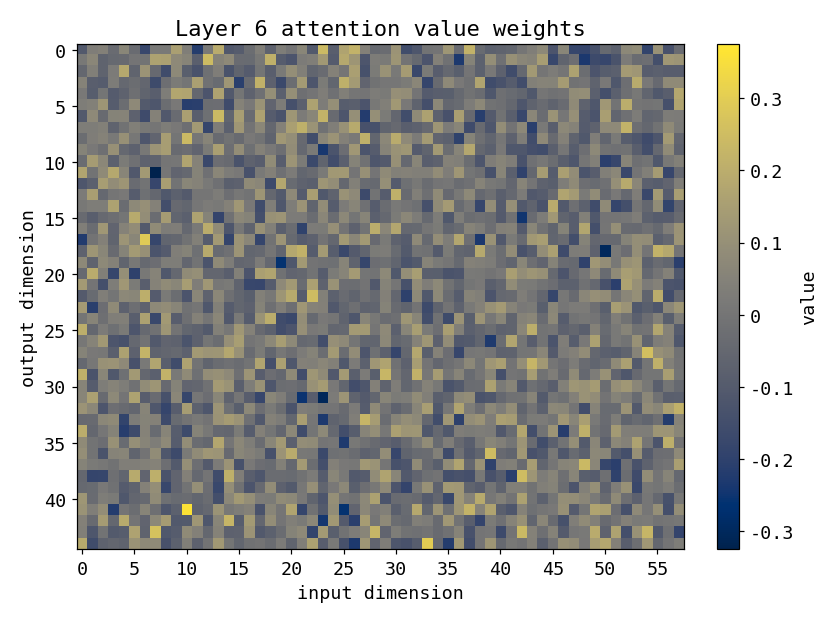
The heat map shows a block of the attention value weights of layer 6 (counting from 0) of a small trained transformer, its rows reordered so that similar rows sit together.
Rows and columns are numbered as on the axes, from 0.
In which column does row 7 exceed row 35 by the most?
25
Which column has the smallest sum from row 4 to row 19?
42
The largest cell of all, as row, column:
41, 10
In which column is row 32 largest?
57
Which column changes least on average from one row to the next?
9
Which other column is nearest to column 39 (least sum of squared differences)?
16
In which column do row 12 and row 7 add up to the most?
52
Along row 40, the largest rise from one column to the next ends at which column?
36
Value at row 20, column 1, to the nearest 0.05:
0.2
